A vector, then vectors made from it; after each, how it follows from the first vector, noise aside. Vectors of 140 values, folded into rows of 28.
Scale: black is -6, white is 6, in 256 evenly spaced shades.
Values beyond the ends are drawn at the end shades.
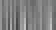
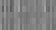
wrapped around, shrunk.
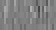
reversed, partly zeroed.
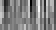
reversed, negated, scaled up.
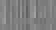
wrapped around, shrunk.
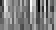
reversed, scaled up.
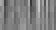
reversed, negated.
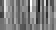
reversed, scaled up.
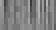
reversed, negated.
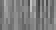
reversed.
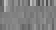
reversed, partly zeroed.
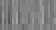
wrapped around, shrunk.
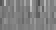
reversed, partly zeroed.
